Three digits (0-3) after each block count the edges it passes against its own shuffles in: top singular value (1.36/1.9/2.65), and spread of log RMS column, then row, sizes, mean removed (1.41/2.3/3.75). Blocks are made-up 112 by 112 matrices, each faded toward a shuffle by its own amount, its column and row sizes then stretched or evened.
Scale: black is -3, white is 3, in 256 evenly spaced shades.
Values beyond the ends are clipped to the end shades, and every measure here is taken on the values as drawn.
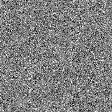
0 1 0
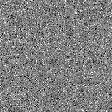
2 0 0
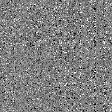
1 2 1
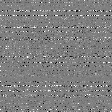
1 0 3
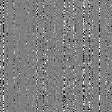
3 3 0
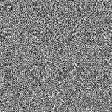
2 0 0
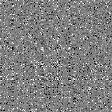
2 1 1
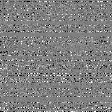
0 1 3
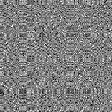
3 0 0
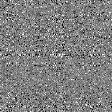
2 1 2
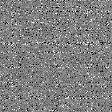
0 1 2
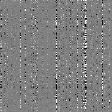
3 3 1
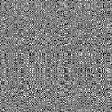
3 2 2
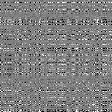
3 2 3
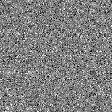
2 0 1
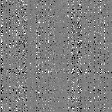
1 3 2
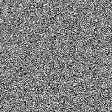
1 1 0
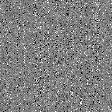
0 2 0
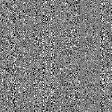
0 3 1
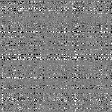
1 2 3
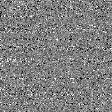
1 1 2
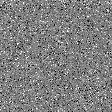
0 0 1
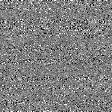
1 0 2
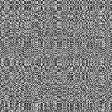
3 2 2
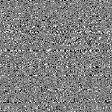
2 1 2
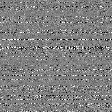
2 0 3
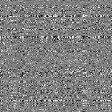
3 1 3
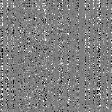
2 3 1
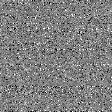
1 0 2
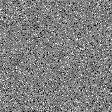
1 0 0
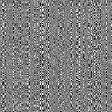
3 3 1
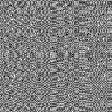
3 0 1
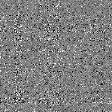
0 2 2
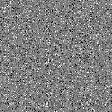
2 1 0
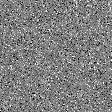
0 0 0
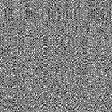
3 0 1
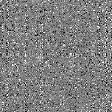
2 2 1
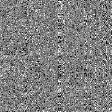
2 2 0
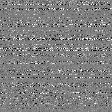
0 0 3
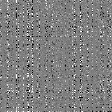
1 3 2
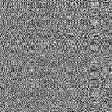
3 1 2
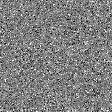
1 0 1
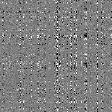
2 3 2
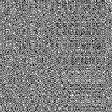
3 0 0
